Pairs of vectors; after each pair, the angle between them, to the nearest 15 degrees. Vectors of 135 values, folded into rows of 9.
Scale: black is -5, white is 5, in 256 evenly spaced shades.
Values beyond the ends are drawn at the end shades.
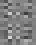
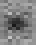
60 degrees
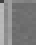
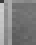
15 degrees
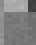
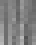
75 degrees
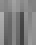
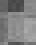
105 degrees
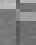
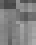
150 degrees
